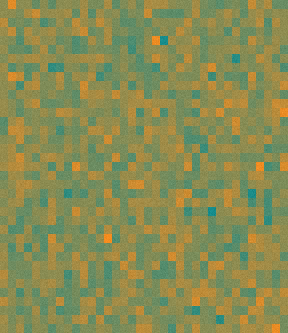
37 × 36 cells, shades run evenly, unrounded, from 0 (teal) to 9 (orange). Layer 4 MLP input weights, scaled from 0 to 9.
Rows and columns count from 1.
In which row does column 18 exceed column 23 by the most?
21
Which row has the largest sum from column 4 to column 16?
7
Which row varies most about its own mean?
19
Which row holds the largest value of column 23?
23
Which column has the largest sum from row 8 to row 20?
2
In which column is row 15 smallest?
8
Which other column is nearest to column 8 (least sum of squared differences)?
1
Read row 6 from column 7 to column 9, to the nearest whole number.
3 5 4
